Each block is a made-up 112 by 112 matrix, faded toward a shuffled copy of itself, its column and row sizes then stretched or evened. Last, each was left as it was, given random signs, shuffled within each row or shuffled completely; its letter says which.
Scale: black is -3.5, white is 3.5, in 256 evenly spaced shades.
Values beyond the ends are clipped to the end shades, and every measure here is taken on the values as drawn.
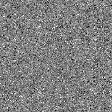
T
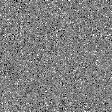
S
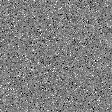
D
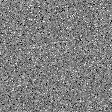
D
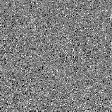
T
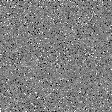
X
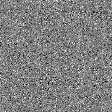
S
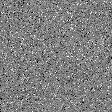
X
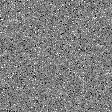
D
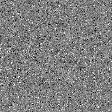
S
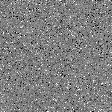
X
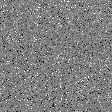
X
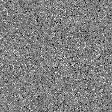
S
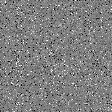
S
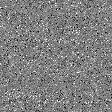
X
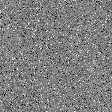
D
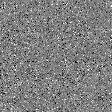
S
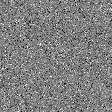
D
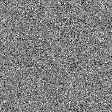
S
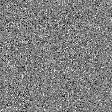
S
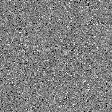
S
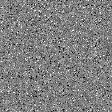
S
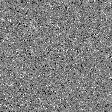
X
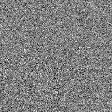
T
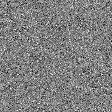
X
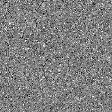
T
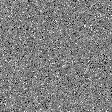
D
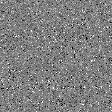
T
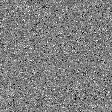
X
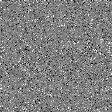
S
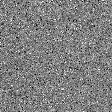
X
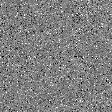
S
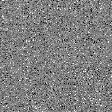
T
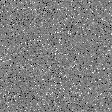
X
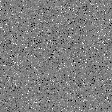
S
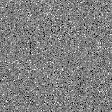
T
